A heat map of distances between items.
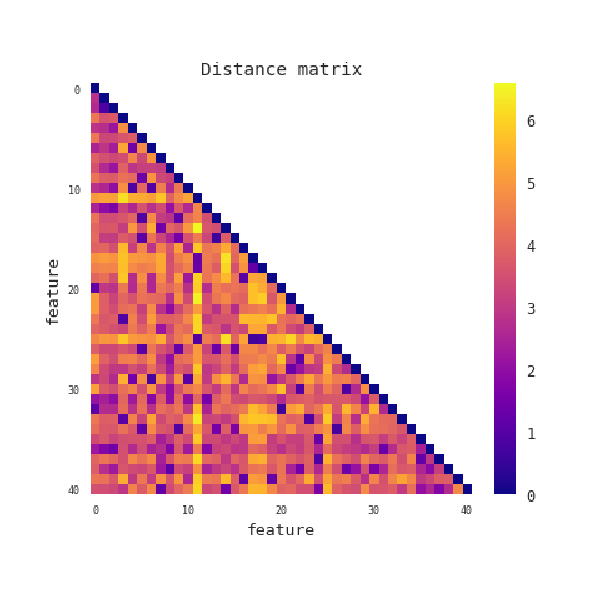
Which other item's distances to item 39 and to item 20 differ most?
32
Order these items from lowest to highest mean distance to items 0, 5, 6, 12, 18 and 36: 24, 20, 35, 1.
1, 20, 35, 24
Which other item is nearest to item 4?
10
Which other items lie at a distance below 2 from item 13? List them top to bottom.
5, 9, 15, 26, 34
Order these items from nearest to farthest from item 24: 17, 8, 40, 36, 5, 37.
37, 40, 36, 8, 5, 17
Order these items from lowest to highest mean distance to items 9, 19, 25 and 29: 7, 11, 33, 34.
34, 11, 7, 33
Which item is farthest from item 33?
11
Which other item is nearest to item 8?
38
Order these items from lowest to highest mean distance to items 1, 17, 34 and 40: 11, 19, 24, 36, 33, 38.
36, 38, 24, 33, 11, 19
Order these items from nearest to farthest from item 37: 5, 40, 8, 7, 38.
40, 7, 38, 8, 5
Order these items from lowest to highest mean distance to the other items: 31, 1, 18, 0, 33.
31, 1, 0, 33, 18
